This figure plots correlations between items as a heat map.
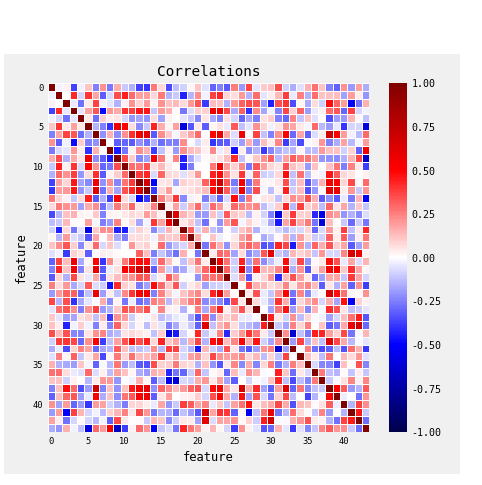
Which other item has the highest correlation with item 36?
31
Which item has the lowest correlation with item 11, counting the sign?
7
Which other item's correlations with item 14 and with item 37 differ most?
17
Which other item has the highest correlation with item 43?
8
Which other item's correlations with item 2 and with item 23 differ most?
41
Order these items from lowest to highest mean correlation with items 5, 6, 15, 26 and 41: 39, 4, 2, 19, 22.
4, 19, 2, 39, 22
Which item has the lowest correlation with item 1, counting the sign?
18
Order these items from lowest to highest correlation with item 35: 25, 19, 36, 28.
28, 36, 19, 25
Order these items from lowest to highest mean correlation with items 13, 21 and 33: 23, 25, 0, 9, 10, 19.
0, 25, 19, 9, 10, 23
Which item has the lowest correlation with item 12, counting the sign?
14
